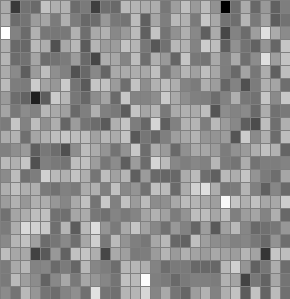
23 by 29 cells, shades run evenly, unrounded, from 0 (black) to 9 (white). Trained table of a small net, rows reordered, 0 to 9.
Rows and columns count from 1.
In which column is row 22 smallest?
25
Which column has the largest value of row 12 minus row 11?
14
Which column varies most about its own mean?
23
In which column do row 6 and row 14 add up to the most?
5
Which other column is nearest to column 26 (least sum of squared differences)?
28
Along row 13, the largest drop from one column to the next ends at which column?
4
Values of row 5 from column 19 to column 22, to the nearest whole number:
7 4 4 6
